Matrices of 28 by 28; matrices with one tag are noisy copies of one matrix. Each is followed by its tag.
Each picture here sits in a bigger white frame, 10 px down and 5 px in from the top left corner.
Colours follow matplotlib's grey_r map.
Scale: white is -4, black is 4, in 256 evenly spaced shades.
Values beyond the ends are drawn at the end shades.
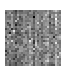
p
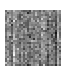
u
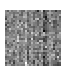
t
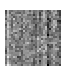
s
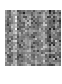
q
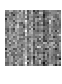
t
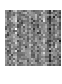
q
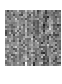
t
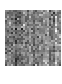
p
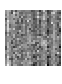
s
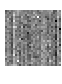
u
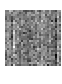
u
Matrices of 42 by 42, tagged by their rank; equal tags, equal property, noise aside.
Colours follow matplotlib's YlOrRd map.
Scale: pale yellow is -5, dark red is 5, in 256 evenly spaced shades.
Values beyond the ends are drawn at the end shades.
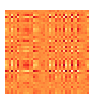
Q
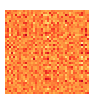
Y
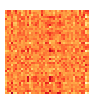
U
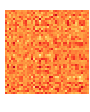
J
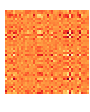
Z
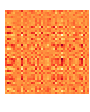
Z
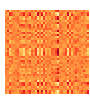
Q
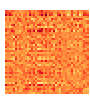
U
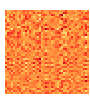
Y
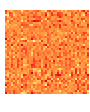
Y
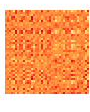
Z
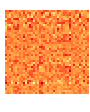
J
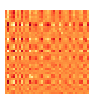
Q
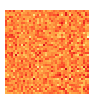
J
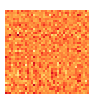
J
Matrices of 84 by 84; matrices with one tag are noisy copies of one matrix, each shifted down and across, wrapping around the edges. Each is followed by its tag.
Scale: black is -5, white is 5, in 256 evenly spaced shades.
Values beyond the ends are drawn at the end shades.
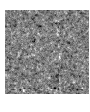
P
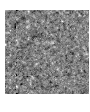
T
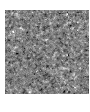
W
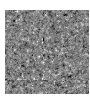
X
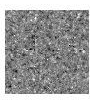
P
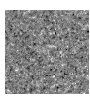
W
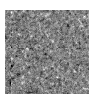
T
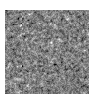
W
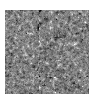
T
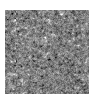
W
